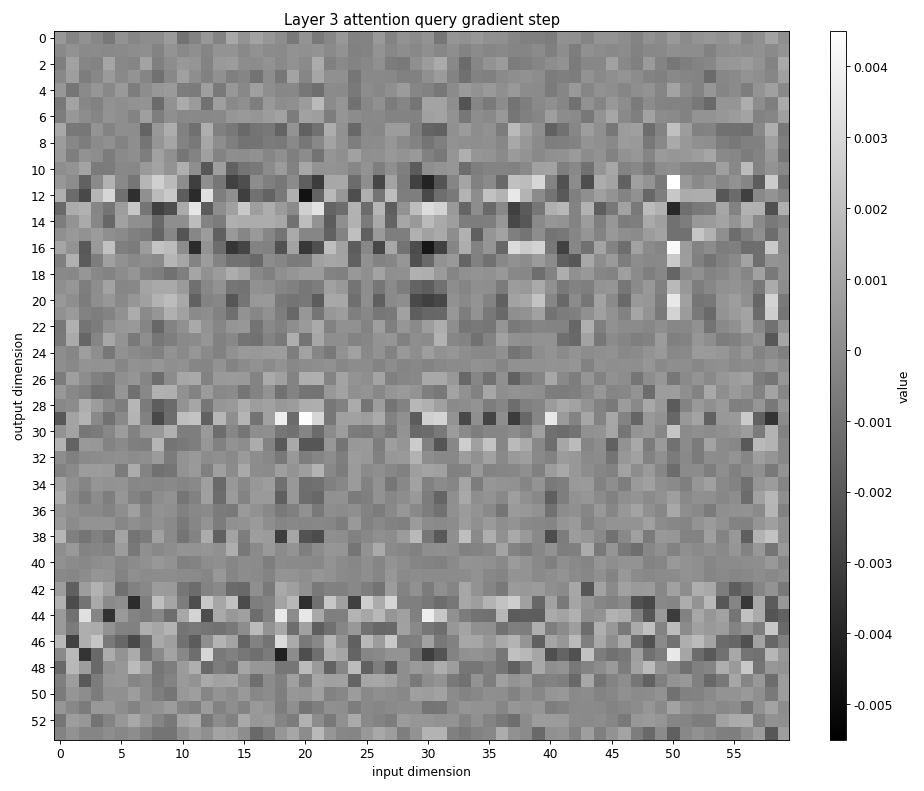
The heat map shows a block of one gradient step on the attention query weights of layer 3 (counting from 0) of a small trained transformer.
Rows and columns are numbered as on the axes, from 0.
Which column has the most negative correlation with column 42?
1
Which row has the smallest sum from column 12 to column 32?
16
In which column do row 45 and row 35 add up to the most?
58
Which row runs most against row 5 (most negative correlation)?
9
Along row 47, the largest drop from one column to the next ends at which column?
2
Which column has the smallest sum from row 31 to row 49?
56
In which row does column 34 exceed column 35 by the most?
29
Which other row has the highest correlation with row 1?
5
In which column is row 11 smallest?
30
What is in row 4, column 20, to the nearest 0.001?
-0.001
